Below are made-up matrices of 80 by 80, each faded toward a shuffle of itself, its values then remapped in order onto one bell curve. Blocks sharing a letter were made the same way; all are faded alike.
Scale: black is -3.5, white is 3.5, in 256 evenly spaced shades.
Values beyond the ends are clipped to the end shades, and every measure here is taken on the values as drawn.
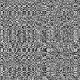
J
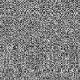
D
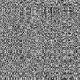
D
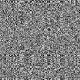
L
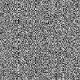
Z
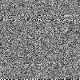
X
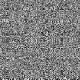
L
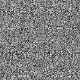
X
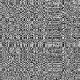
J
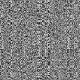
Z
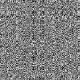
Z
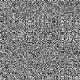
L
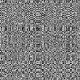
J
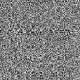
L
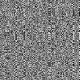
Z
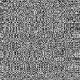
D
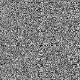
X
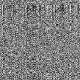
L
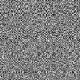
D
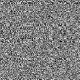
L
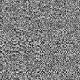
L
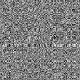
D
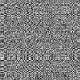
J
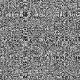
L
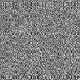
D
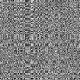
J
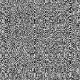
Z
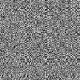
D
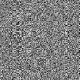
Z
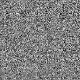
X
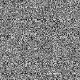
X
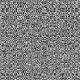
J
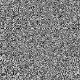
X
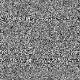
X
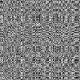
J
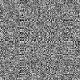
D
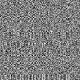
D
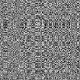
J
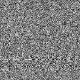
X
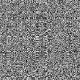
L
